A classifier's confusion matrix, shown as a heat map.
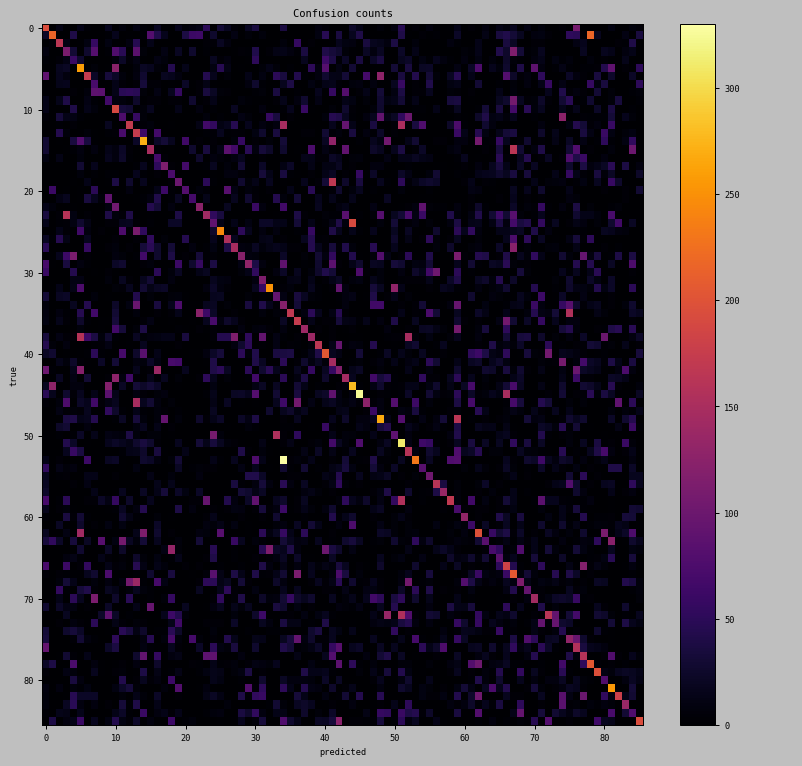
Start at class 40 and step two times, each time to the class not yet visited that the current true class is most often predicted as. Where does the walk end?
51
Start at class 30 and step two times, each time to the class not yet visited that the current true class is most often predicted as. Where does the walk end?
75
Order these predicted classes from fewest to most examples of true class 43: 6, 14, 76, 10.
14, 6, 76, 10
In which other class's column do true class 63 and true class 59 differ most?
81
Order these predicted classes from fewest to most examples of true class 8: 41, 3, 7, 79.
3, 79, 41, 7
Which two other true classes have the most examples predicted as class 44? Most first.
24, 61
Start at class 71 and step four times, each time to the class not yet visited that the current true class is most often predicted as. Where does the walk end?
66
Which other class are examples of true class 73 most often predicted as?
71
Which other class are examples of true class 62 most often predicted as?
5
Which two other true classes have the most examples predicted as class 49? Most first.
72, 14
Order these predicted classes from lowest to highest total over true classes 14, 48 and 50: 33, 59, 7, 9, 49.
9, 7, 49, 33, 59
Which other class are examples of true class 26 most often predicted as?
67
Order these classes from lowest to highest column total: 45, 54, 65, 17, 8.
8, 17, 54, 45, 65
